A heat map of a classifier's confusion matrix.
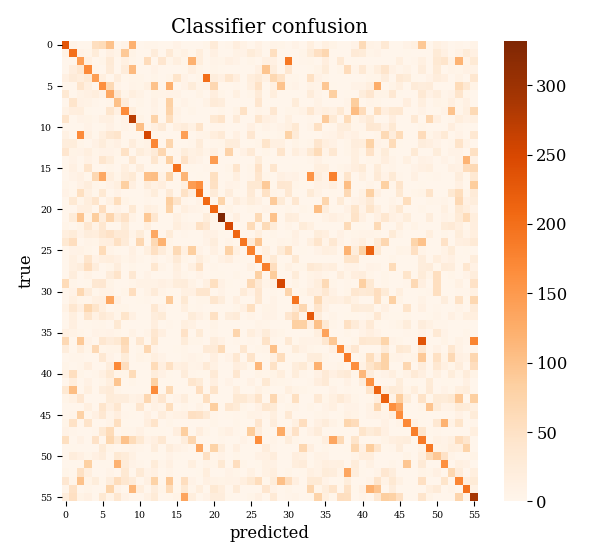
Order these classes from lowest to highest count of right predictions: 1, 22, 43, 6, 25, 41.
6, 41, 25, 1, 43, 22
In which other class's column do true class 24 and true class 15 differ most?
13
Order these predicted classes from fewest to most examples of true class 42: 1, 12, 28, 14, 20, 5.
28, 5, 20, 14, 1, 12
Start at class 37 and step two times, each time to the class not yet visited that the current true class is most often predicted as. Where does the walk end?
26
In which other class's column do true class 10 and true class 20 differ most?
14
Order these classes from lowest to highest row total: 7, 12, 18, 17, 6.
7, 6, 12, 18, 17
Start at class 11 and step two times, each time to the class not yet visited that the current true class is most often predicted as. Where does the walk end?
30
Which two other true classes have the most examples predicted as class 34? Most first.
39, 20
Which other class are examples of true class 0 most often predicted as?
9
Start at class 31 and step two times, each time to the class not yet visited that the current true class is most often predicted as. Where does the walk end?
36
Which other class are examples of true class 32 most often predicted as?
3
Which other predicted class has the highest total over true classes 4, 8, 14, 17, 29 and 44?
20
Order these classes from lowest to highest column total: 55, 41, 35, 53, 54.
54, 35, 53, 41, 55
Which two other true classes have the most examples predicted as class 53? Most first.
2, 43
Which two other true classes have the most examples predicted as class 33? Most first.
16, 54
